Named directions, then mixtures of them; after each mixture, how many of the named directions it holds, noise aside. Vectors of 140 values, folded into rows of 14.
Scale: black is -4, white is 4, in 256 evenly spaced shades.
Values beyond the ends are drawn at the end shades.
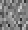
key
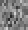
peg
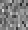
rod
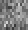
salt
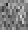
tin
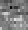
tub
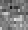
one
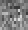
two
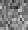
four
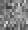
one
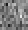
four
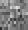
two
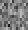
four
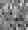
four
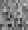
four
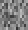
three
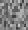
two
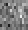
four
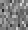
one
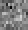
three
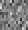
two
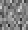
one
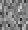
one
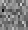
four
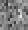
four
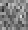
one
